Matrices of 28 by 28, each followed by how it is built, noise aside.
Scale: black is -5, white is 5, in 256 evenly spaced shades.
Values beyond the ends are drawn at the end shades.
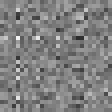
low rank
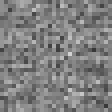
blocks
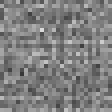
blocks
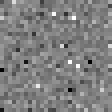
sparse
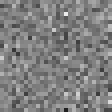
uneven columns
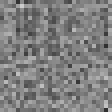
blocks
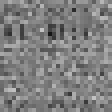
blocks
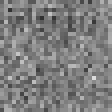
blocks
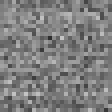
blocks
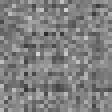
blocks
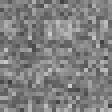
blocks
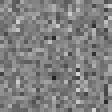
uneven columns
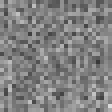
blocks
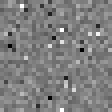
sparse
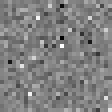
sparse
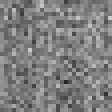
blocks
